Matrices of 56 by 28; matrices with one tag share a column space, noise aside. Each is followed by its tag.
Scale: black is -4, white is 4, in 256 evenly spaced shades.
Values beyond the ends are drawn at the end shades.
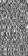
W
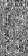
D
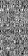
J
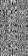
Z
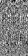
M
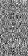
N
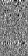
M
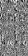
M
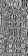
D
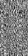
Z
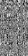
M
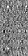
J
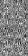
N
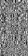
M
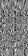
Z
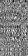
W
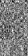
W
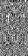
M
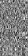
W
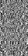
N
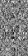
W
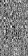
W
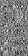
J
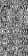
J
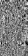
M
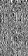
M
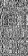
D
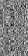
J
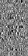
W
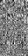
M
